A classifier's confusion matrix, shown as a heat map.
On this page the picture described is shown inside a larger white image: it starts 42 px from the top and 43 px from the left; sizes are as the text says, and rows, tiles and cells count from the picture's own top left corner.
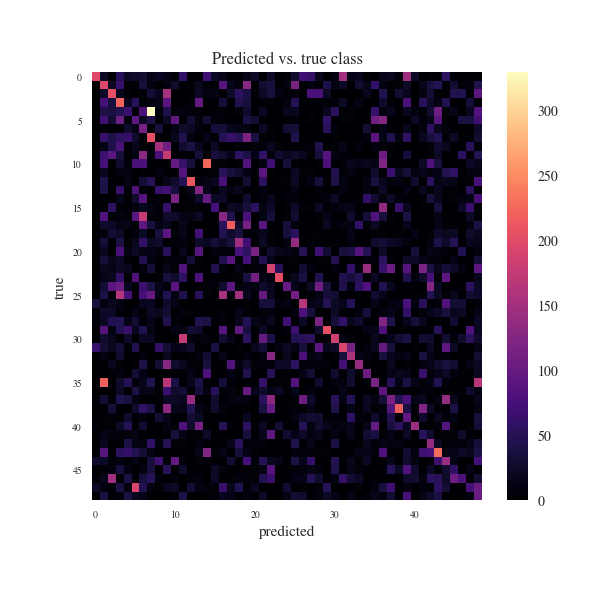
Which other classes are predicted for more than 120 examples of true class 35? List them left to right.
1, 9, 48
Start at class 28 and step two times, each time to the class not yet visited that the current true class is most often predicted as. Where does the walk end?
19
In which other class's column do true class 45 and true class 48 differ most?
22
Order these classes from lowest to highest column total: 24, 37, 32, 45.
24, 45, 32, 37
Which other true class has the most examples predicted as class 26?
37
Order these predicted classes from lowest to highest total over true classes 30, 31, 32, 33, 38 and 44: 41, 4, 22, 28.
4, 28, 41, 22
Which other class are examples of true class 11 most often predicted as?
21
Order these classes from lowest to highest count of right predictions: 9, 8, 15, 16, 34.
15, 34, 16, 8, 9
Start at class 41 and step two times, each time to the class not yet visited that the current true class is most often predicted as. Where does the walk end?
34
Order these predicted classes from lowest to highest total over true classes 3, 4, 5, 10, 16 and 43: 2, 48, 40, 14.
40, 2, 48, 14
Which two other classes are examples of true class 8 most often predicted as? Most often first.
9, 3
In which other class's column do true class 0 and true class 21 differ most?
31
